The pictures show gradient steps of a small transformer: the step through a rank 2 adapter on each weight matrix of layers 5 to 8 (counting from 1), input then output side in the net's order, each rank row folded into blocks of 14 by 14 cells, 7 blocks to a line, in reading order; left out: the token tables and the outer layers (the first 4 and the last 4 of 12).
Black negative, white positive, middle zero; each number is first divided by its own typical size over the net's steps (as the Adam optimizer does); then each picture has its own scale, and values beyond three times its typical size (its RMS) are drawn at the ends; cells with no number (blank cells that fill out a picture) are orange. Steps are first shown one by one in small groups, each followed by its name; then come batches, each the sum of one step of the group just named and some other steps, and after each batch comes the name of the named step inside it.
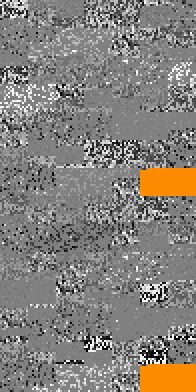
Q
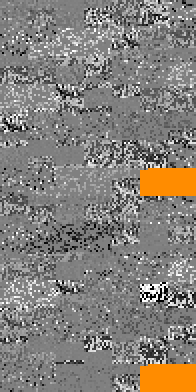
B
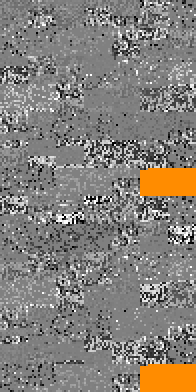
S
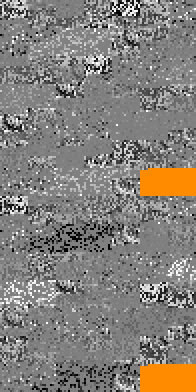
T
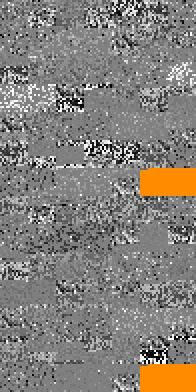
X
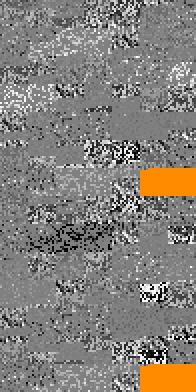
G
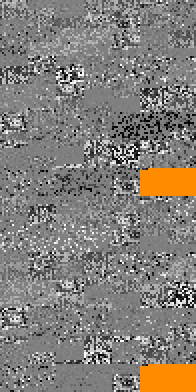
B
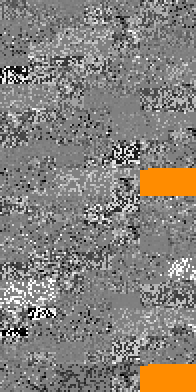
T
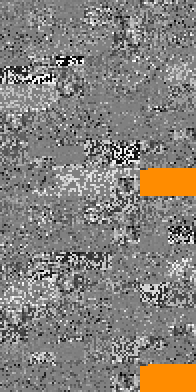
X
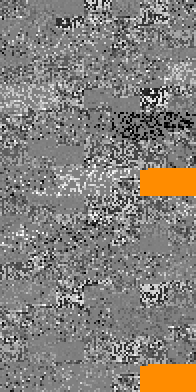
B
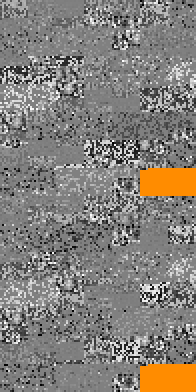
S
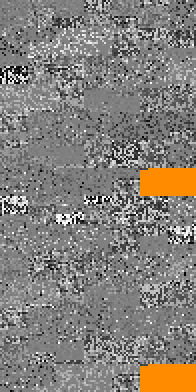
S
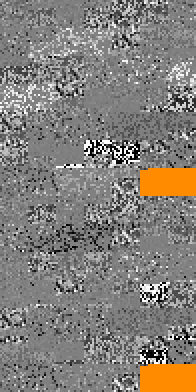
G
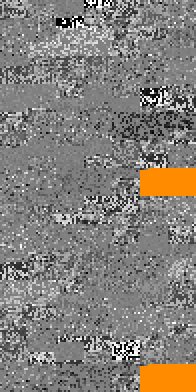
T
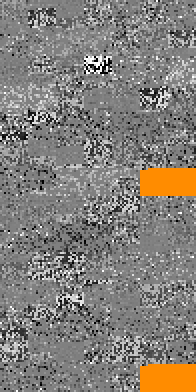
T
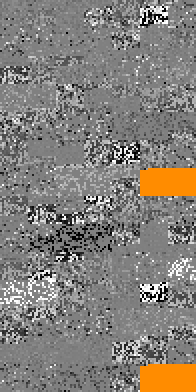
G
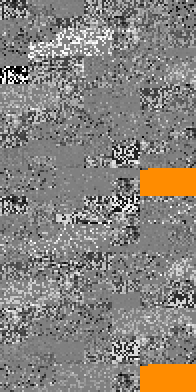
S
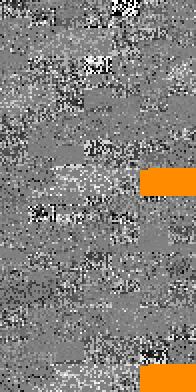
X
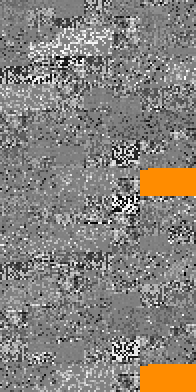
G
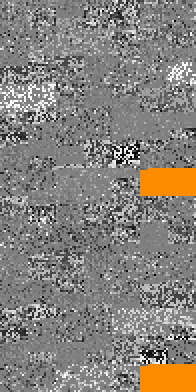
X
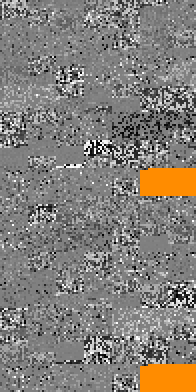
G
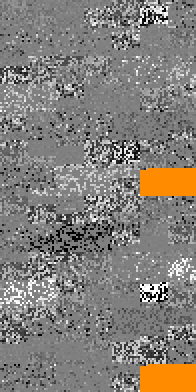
G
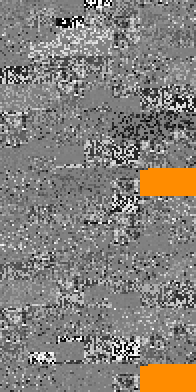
G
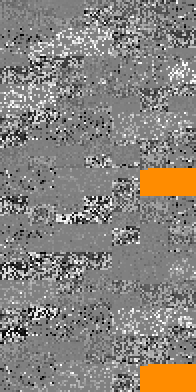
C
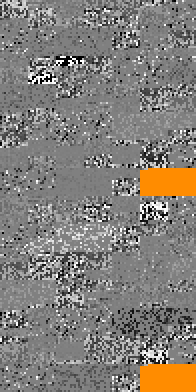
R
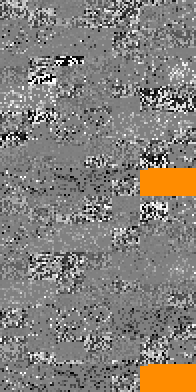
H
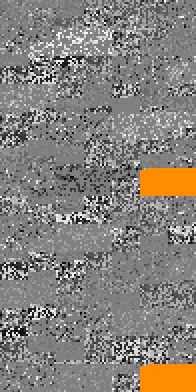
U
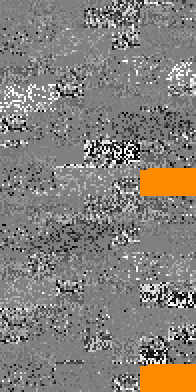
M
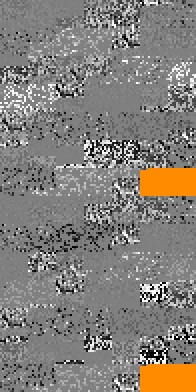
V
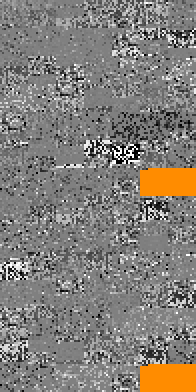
M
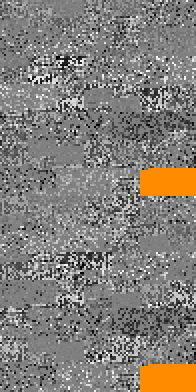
R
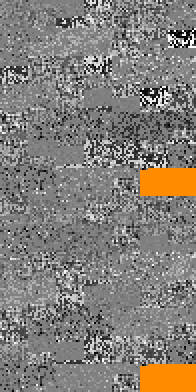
V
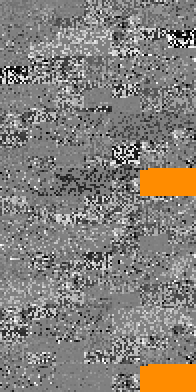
U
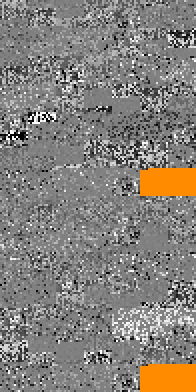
C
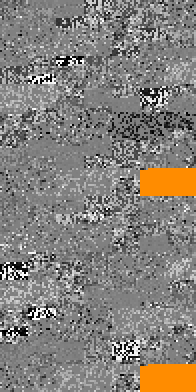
U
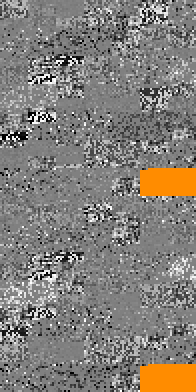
H
